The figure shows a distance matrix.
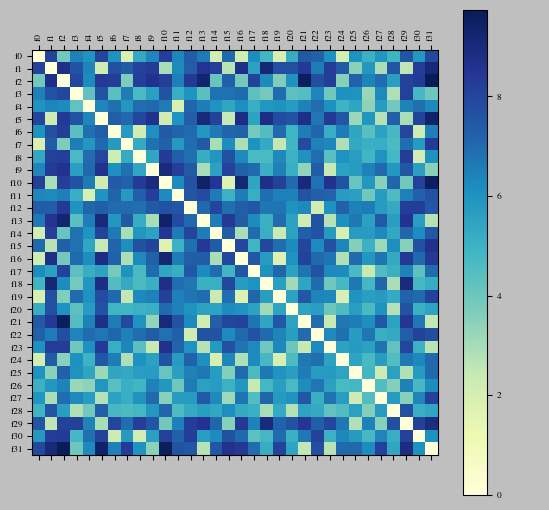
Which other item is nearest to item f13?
f21
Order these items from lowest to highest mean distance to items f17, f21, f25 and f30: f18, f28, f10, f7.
f28, f18, f7, f10
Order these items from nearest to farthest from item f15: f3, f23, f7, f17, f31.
f17, f7, f3, f23, f31
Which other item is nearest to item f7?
f0
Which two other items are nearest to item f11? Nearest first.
f4, f26
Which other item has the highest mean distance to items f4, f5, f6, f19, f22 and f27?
f31
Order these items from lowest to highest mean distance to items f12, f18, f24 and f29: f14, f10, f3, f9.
f14, f3, f9, f10
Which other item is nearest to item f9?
f23
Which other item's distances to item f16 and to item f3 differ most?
f19
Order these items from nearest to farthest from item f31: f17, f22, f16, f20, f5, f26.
f20, f26, f17, f22, f16, f5
